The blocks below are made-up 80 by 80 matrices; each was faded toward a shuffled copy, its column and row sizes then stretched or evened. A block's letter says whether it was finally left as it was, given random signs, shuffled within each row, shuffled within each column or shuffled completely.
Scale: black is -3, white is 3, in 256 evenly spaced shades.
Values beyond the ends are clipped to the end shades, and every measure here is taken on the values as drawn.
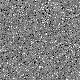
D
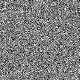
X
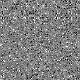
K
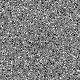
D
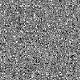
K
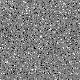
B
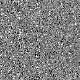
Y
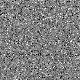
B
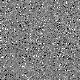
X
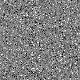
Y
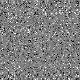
K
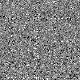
X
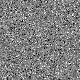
D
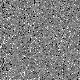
Y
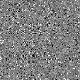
K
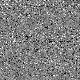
B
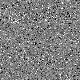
B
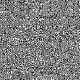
K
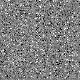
X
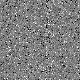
Y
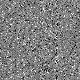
Y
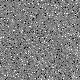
D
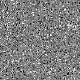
X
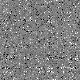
X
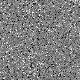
Y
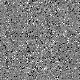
X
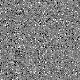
K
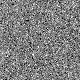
D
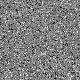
D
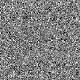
K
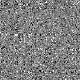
K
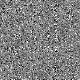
X
